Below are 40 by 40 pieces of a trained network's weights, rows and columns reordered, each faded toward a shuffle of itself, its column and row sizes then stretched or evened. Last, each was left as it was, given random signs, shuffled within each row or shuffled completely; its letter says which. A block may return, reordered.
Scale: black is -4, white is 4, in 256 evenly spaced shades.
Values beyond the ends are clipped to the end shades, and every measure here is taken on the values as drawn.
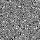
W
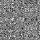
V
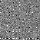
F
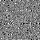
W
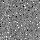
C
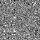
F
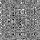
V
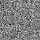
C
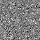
W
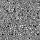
W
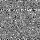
W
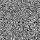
F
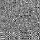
V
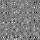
V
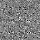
F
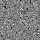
C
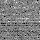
W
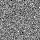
C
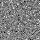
C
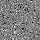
C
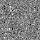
F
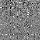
F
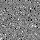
W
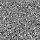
W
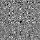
F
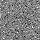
C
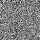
C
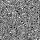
C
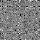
V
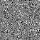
F
